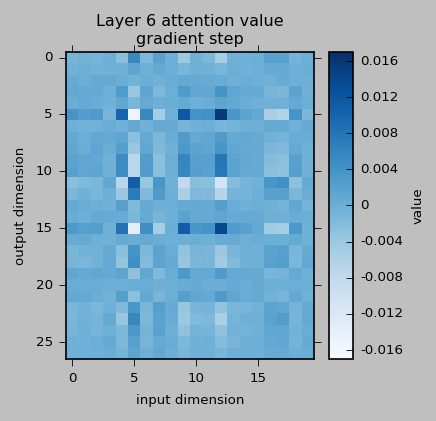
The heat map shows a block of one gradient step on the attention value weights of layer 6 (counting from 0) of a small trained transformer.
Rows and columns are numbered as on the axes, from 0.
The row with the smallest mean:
11
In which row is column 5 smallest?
5
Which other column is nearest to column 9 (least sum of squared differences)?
4
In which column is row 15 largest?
12
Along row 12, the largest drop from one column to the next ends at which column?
6
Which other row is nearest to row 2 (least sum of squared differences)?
20
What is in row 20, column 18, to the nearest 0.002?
0
